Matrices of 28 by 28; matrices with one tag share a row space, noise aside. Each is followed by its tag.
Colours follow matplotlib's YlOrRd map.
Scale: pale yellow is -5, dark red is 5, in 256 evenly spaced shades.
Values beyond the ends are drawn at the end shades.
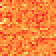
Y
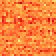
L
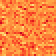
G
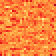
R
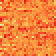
Y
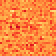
R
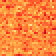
L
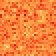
R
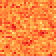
R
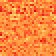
R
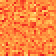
G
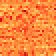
Y
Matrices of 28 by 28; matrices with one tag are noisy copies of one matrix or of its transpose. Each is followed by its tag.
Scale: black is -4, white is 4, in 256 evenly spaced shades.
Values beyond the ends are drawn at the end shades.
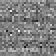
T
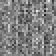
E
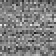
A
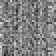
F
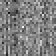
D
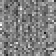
F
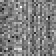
A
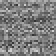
T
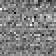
A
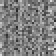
F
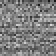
A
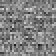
E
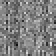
D
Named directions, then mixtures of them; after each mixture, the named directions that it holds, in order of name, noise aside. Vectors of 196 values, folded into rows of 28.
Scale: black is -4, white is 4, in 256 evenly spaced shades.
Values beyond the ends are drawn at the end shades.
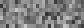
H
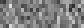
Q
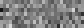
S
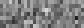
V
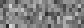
H, Q.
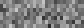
H, S, V.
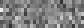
S.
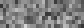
H.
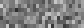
H.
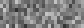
H.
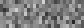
H, S.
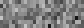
H, V.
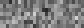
V.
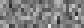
H, Q, V.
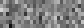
H, Q, S.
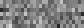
S.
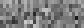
V.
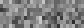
H, S, V.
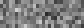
H.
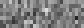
V.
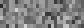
H.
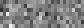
H, Q, S.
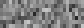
Q, V.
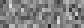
H, Q, V.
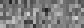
V.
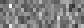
Q.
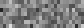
Q, S, V.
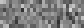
Q, S.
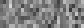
Q, V.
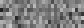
S.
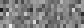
Q, S.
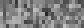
H, V.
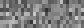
S, V.
